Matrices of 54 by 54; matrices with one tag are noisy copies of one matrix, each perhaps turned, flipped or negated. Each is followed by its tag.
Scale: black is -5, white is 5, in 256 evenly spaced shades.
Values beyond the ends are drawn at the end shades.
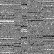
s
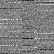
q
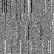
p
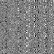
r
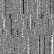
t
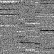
t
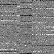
q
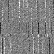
q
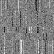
s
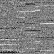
t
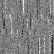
t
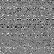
r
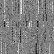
s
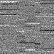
t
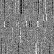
s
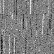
t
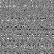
r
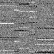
t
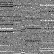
p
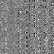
r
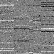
p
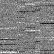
t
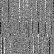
q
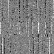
q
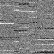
t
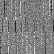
q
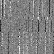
q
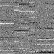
t
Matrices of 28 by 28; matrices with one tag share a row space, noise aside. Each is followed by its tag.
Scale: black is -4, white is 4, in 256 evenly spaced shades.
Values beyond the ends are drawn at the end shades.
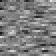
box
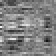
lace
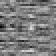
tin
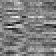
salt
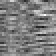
box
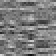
tin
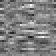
tin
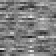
tin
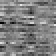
tin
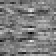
tin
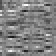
lace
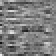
lace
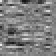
lace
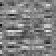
lace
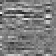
lace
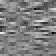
box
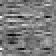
lace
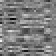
lace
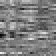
tin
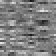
tin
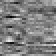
salt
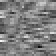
box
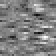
box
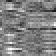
salt
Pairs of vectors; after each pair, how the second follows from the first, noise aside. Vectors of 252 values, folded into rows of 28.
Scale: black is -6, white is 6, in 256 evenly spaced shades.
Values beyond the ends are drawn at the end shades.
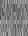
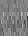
reversed, partly zeroed.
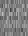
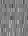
reversed, partly zeroed.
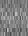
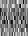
reversed, negated, scaled up.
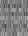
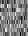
wrapped around, scaled up.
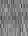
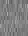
wrapped around, negated, shrunk.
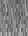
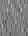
reversed, partly zeroed.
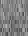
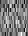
wrapped around, scaled up.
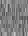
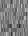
wrapped around, negated.
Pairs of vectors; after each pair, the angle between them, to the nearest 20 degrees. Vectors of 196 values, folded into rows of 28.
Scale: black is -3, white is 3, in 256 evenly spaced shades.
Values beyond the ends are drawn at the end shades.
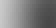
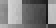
60 degrees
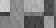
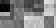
160 degrees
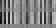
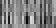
40 degrees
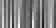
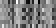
60 degrees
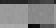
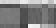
160 degrees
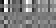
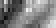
60 degrees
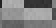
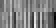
80 degrees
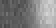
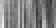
120 degrees
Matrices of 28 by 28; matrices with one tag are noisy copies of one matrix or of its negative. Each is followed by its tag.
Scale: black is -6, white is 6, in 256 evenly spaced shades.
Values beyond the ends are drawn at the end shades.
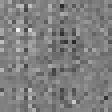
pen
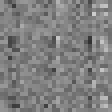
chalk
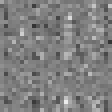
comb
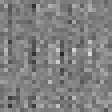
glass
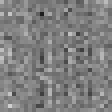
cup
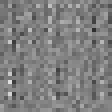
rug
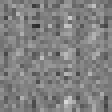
comb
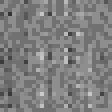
cup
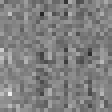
cup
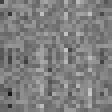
cup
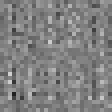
rug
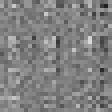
chalk
